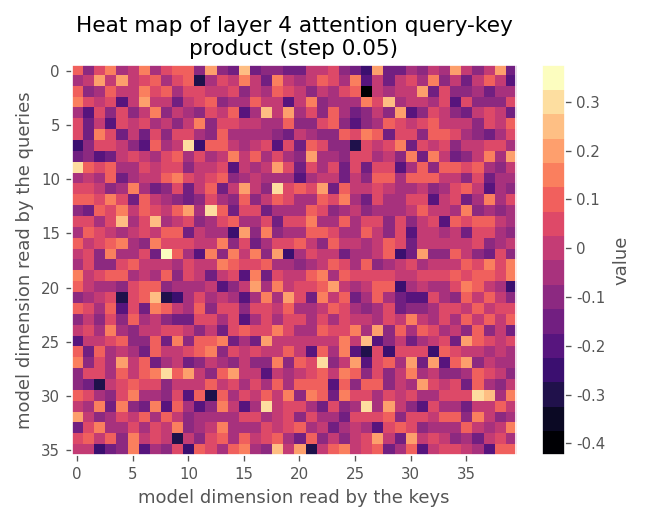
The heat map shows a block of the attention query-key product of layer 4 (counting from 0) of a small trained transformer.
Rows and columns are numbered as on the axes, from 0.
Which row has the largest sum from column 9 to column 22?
11
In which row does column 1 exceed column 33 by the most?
14
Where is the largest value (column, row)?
8, 17
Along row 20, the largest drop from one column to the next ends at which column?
29
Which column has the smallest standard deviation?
38
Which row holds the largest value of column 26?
31
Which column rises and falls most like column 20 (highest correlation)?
24
